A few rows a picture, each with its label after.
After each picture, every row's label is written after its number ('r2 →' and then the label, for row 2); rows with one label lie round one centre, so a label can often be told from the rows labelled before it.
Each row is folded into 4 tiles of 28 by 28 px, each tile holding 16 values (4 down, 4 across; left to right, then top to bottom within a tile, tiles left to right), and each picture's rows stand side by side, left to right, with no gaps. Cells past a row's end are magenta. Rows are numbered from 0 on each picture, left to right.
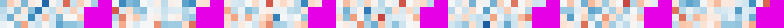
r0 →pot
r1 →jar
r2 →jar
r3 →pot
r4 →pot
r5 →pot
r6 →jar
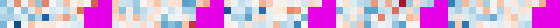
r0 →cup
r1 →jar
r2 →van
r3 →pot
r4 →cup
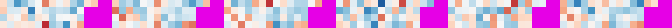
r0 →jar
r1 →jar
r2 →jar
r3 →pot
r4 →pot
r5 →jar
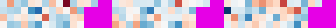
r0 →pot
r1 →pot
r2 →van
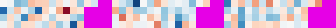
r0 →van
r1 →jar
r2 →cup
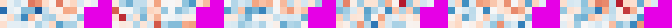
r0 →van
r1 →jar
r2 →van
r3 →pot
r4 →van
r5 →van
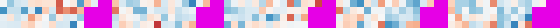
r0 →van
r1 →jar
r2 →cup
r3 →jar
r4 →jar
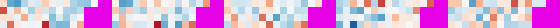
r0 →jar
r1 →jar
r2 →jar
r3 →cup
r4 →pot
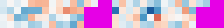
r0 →van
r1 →pot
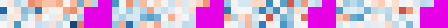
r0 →van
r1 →cup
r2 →pot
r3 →van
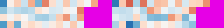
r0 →cup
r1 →cup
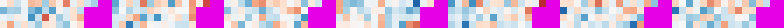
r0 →pot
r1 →cup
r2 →van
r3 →jar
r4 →cup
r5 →van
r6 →van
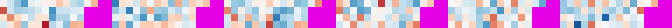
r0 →jar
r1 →cup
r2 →jar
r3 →jar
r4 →pot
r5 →cup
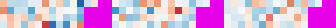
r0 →jar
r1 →van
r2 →pot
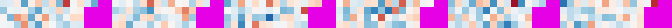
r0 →pot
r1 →van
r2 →cup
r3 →pot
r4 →pot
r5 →cup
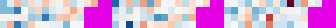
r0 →cup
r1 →cup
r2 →pot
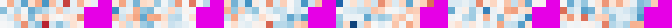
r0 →pot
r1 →pot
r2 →jar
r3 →cup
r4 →van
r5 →jar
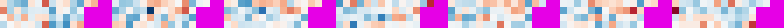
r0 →jar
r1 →van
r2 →van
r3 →cup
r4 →van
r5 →van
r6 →jar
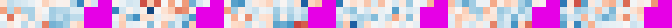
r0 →jar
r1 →van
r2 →jar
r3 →cup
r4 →jar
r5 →cup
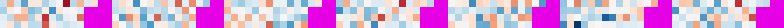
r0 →pot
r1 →pot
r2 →jar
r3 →pot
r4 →pot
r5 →cup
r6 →pot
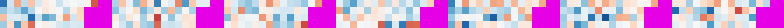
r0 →cup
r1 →pot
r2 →jar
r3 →jar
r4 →cup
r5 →cup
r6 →van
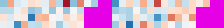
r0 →pot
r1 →cup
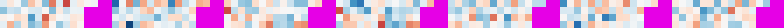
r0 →pot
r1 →cup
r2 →jar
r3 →jar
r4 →pot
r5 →cup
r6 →pot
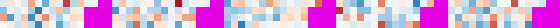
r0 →pot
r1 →pot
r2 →cup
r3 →jar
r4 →pot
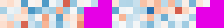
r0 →pot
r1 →van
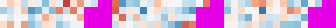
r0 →pot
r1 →jar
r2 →van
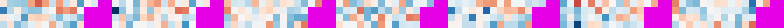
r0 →van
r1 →van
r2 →jar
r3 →pot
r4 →van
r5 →cup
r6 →jar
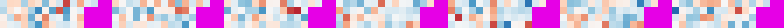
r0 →pot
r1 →van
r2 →van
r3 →jar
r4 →jar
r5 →jar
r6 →van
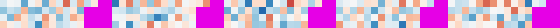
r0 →pot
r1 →cup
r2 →pot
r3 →pot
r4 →van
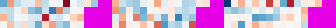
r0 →pot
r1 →jar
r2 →cup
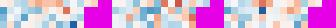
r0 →van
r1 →pot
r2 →van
